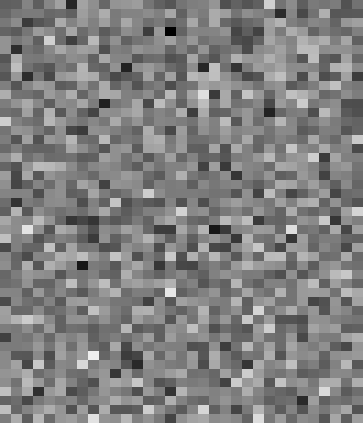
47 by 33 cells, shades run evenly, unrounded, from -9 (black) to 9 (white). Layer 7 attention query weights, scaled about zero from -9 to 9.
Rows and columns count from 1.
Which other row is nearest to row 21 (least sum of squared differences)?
6
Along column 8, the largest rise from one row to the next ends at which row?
31
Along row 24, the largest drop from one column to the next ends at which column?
3
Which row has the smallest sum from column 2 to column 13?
25
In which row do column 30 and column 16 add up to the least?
4
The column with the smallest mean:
22
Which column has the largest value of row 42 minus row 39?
21
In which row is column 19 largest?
11
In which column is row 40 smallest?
12
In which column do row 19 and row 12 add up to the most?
28
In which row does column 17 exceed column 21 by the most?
26
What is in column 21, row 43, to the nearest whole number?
-4
